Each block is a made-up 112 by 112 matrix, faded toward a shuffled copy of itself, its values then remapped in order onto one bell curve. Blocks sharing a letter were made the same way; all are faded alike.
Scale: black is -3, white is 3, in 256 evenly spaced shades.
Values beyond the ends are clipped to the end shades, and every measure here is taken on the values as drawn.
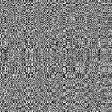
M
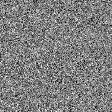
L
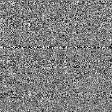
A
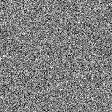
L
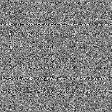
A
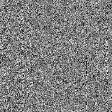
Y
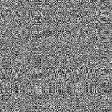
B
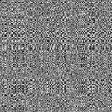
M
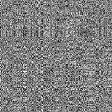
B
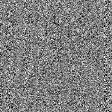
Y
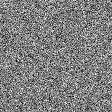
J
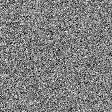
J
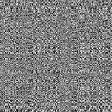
M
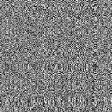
B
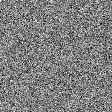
J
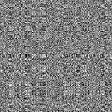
B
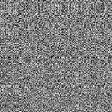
B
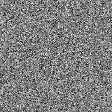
L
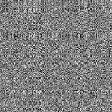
B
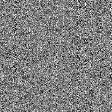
Y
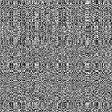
M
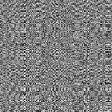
M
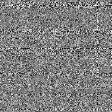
A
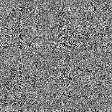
A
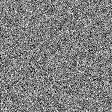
J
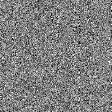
Y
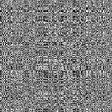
M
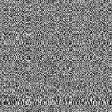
M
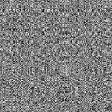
B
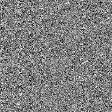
Y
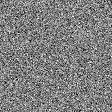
J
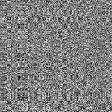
B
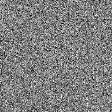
Y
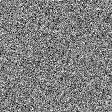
J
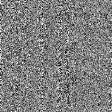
Y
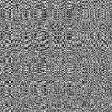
M
